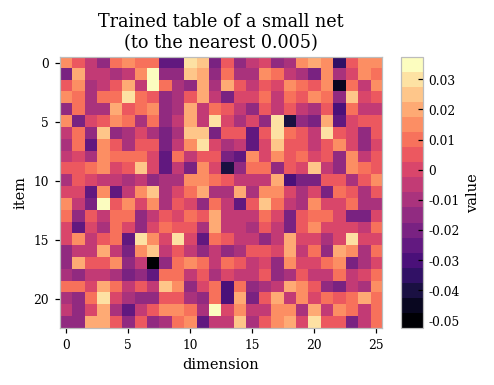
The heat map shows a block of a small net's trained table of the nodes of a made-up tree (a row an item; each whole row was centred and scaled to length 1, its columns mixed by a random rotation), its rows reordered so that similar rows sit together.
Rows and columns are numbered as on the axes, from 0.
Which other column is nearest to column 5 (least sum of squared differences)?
0
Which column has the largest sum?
3
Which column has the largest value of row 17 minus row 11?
4
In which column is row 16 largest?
7
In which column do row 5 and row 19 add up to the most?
12
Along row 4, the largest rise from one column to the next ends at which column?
23
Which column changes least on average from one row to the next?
25
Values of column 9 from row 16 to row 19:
0.005 0.01 0.01 0.015
